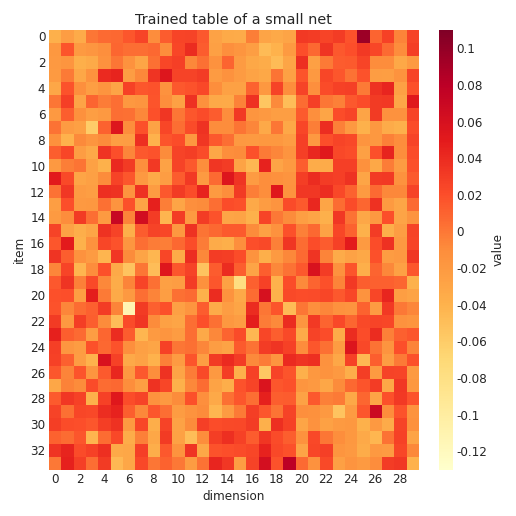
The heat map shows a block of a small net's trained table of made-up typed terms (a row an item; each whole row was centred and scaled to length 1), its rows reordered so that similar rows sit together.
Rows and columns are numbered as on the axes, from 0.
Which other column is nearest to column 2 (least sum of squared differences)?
28
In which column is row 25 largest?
4
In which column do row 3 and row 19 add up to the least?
15
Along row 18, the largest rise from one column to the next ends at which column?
9
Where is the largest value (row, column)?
0, 25
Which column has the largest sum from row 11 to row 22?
21
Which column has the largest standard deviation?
17
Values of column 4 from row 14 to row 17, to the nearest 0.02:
-0.02 0.04 0.02 -0.04
